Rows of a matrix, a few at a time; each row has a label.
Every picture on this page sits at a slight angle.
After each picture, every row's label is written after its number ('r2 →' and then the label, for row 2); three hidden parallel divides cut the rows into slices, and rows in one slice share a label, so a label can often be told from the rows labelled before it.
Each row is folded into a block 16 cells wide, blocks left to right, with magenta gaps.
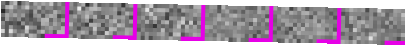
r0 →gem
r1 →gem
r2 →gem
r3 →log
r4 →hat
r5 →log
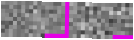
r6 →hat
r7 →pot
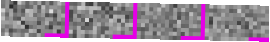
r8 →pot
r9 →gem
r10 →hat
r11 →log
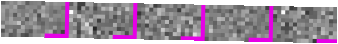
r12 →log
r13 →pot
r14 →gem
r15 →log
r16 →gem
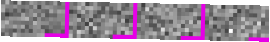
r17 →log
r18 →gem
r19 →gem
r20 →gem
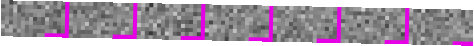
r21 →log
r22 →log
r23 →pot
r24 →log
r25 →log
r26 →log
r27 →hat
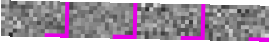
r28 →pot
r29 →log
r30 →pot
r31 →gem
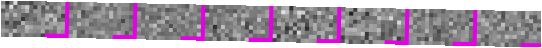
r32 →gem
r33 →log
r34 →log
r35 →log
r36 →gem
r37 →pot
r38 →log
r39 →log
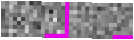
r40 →gem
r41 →log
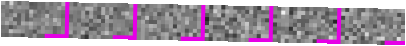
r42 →hat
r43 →hat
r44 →log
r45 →gem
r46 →gem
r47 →gem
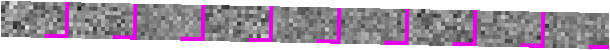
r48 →gem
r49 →pot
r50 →hat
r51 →gem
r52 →log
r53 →hat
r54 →pot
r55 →hat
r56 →log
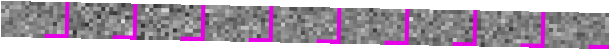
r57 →hat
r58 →gem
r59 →gem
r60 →hat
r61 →hat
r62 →hat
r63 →log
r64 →hat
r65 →log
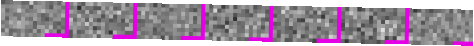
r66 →log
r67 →pot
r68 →hat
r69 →gem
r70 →gem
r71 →gem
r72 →hat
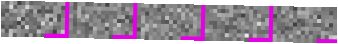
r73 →gem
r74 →hat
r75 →log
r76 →hat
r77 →hat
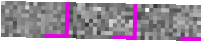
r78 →hat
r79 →gem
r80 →gem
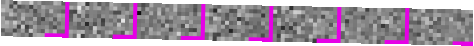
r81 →pot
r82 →gem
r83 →hat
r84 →pot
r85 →gem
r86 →log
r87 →hat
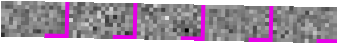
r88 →log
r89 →pot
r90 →pot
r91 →log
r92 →hat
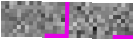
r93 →hat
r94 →pot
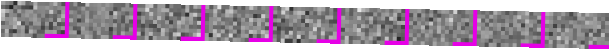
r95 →pot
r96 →log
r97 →gem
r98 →gem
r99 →gem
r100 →pot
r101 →log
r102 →log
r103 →log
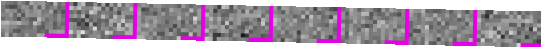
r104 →log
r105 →gem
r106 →log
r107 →pot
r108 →log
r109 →hat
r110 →hat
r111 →pot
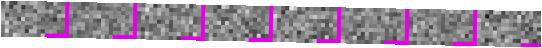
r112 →pot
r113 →log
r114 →gem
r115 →pot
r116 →pot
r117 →hat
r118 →hat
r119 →pot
